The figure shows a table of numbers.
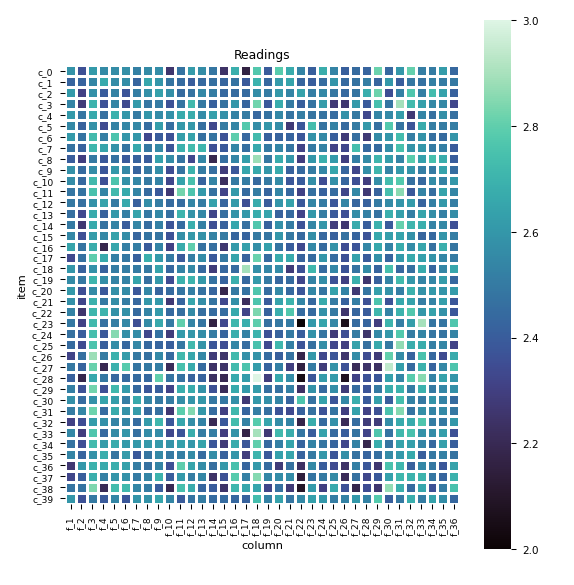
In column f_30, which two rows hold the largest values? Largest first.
c_27, c_38
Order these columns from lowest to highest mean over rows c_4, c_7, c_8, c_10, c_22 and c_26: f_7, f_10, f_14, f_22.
f_22, f_14, f_10, f_7
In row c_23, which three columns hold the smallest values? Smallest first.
f_22, f_26, f_14
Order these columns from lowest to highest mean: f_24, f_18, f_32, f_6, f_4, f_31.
f_4, f_24, f_6, f_32, f_31, f_18
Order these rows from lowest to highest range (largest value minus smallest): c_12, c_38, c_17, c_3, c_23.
c_12, c_17, c_3, c_38, c_23
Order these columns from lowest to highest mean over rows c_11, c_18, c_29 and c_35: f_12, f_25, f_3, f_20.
f_25, f_20, f_12, f_3
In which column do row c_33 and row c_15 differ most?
f_18
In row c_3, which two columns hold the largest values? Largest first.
f_31, f_18
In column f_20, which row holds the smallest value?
c_36
